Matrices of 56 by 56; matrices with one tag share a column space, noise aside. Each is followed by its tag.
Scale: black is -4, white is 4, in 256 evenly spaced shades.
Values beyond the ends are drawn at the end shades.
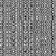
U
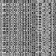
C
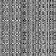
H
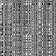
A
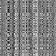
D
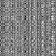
U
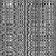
A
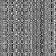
H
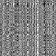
A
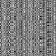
U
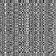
C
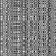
U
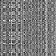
H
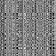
D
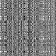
U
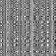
U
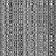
A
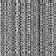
C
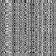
C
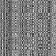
D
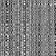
A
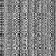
D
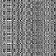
H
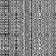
D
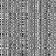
D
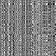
A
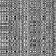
U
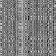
U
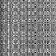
H
